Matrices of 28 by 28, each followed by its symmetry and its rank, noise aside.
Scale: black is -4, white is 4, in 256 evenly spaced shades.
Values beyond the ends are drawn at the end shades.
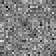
symmetric, rank five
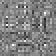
symmetric, rank four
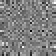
no symmetry, rank four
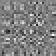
no symmetry, rank five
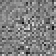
symmetric, rank five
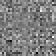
antisymmetric, rank four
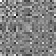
symmetric, rank three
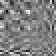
no symmetry, rank three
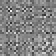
symmetric, rank three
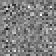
no symmetry, rank four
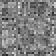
antisymmetric, rank four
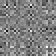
symmetric, rank three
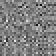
antisymmetric, rank four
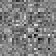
symmetric, rank three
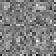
no symmetry, rank four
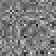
symmetric, rank five
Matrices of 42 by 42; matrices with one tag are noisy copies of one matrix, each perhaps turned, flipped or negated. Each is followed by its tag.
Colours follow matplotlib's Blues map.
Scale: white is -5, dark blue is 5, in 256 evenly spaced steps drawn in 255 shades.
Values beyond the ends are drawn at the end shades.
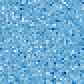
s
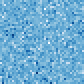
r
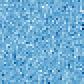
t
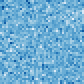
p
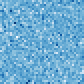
p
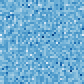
s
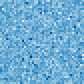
t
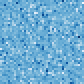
r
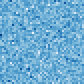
t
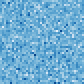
t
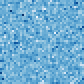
p
